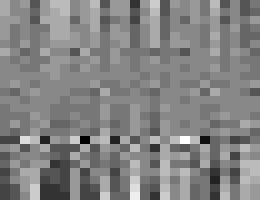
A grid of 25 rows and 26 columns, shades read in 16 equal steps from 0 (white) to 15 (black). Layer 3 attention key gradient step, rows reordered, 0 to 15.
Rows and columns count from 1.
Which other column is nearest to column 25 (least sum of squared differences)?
17
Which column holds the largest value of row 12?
26
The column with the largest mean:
12
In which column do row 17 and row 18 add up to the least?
19
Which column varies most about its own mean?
14
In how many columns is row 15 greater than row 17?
2
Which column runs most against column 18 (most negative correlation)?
21
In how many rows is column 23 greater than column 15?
12
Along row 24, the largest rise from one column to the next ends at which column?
5
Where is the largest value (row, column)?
18, 9
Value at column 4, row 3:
10
